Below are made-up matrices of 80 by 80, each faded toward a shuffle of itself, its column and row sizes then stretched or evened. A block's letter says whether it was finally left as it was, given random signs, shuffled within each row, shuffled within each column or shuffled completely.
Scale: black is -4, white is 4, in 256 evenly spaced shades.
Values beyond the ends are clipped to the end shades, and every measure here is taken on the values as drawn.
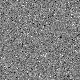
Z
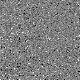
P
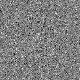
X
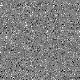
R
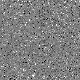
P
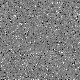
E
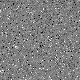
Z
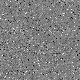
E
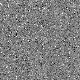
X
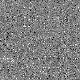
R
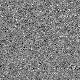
E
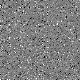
R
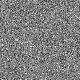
E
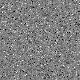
E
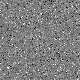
Z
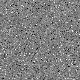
E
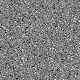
Z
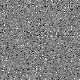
R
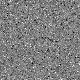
Z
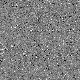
E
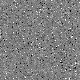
X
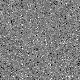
X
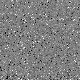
E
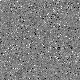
E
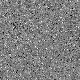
Z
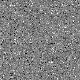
P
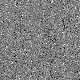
X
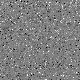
E
